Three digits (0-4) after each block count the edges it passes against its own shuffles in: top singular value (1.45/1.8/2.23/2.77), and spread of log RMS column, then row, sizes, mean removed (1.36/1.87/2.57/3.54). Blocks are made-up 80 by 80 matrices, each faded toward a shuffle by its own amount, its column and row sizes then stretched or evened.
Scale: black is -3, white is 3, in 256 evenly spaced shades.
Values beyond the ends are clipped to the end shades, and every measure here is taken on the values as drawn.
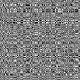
4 1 3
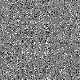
1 2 1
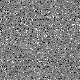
1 1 2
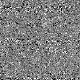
1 1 3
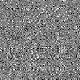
3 0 2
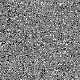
0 1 2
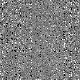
1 3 1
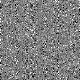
1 3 0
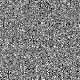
1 1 2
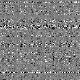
1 2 4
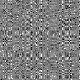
4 3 0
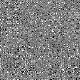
2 1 2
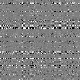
4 2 4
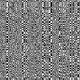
4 4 0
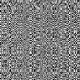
4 4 0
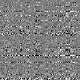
3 2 4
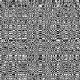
4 2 4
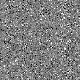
1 1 0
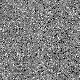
0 0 0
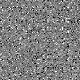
2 1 1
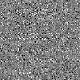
2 2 2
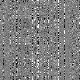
3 4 1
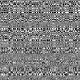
4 1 4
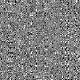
2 3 1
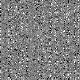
1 3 0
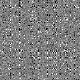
3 3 2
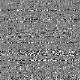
1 2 4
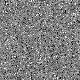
0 1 0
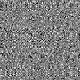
3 0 2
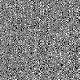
2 2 0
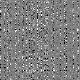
0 4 2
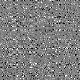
3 1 3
